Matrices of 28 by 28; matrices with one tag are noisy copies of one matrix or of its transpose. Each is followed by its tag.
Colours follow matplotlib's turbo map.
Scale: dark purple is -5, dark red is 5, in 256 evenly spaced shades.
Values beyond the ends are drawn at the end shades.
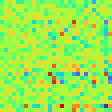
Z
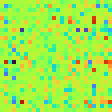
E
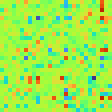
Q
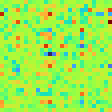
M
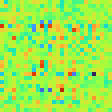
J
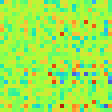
Z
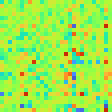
Z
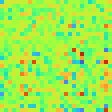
Z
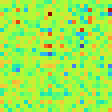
M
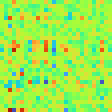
M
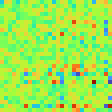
Z
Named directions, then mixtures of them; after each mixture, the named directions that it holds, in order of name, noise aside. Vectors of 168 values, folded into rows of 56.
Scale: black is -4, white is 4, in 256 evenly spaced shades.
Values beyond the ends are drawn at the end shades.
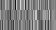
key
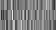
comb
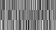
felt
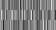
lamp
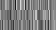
key.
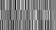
key.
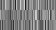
key.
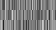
felt, lamp.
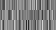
felt.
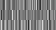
comb, felt.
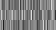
lamp.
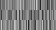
felt, lamp.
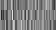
comb.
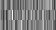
comb, lamp.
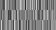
felt, key.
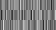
lamp.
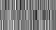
key.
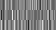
comb, felt.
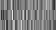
comb.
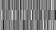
lamp.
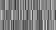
key, lamp.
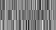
felt.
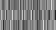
lamp.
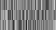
comb, felt.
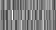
comb, lamp.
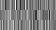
key.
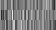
comb.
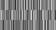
key, lamp.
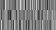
felt, key.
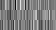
key.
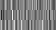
comb, felt.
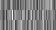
comb, lamp.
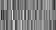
comb.
